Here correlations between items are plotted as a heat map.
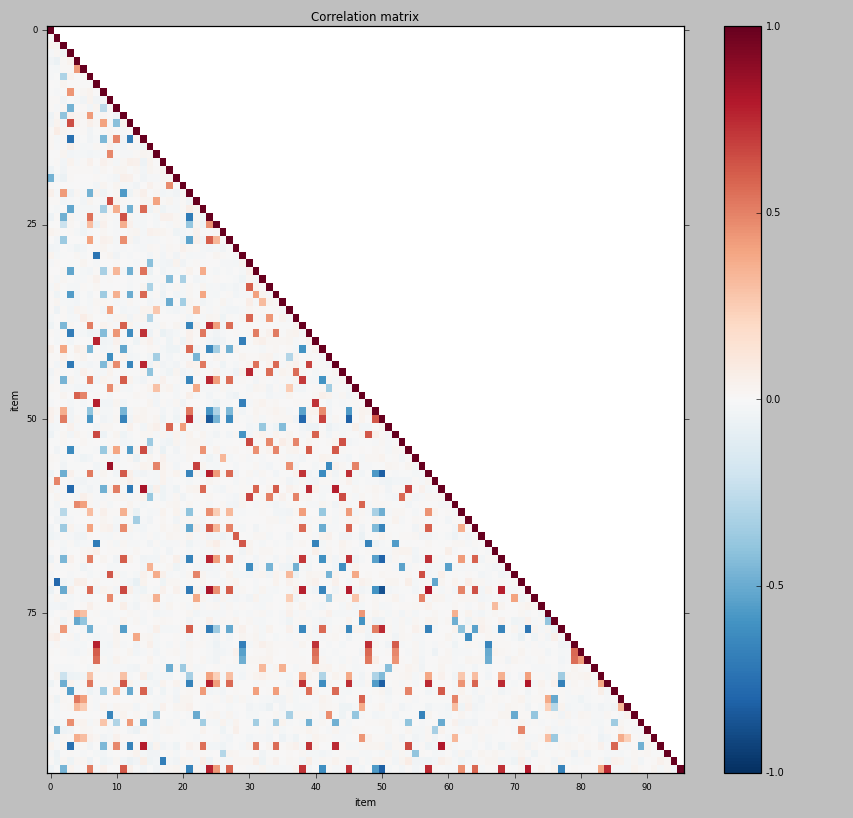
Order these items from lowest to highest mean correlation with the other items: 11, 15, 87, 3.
3, 15, 87, 11
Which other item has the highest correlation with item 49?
50
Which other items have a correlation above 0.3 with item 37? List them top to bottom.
30, 33, 44, 53, 60
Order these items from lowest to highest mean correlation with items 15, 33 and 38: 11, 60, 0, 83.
0, 60, 83, 11
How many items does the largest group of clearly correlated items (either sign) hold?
21
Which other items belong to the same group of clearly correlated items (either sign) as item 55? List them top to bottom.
26, 93
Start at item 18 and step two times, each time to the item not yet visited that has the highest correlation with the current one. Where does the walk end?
20
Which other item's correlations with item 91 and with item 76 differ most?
47
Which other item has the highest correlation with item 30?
44
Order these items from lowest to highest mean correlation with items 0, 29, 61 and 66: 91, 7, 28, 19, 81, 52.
7, 52, 81, 19, 28, 91
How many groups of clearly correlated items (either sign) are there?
14
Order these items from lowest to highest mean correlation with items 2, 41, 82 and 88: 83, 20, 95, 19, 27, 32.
95, 27, 83, 20, 19, 32
